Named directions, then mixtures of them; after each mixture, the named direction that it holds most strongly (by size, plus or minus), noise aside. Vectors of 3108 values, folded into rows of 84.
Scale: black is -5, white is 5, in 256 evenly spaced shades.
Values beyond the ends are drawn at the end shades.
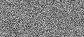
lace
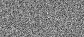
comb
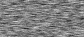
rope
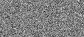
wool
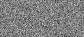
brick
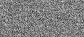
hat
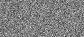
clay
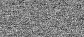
comb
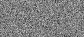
brick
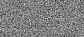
comb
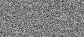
wool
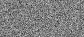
comb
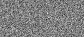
comb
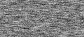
rope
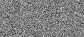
wool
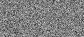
lace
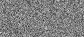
lace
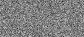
brick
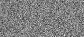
clay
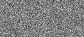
lace
